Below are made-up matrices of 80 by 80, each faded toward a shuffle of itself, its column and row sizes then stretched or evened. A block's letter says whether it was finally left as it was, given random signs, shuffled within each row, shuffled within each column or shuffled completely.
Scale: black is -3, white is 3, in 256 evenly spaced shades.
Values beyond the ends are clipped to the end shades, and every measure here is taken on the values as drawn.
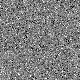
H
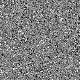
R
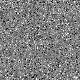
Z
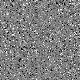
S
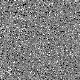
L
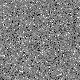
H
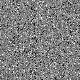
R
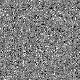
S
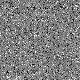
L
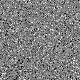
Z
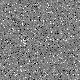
Z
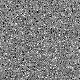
R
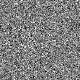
L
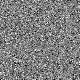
Z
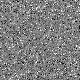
Z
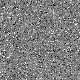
R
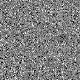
S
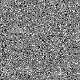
S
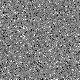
Z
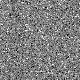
Z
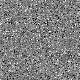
Z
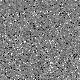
Z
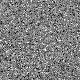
H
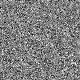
Z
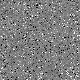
R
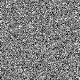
L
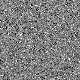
Z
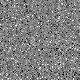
S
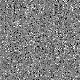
S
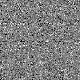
S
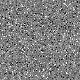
S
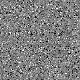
S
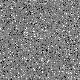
R
